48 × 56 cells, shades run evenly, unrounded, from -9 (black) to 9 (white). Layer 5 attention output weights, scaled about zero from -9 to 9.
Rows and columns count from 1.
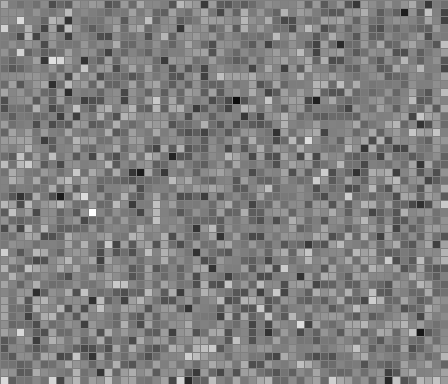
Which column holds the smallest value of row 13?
30
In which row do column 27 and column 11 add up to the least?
13
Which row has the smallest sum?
25
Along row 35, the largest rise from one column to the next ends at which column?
39
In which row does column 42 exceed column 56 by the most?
3
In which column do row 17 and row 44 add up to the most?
55
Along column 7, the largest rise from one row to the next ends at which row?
8
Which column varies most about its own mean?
53
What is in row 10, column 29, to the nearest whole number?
2
